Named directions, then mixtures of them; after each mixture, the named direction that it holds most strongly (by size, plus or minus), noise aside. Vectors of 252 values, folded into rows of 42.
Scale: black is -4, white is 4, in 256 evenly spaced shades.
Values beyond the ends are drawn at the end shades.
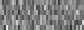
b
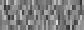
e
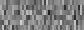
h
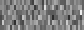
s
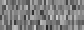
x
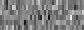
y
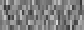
e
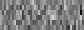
s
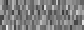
b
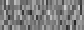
h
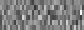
s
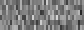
x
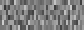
e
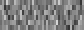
e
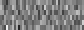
b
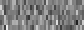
b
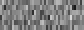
x
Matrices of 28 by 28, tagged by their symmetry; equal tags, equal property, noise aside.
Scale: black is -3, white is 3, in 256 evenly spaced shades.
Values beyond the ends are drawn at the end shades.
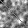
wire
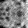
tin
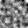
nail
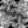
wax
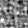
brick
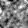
brick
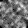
nail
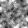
wax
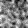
brick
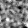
brick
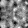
tin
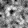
wire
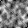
wax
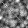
wire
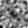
nail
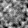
wire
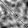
wire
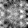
tin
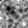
wire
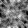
wax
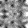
tin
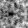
tin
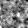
brick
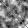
wire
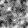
wire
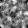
nail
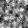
wax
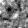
wire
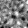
brick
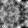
tin
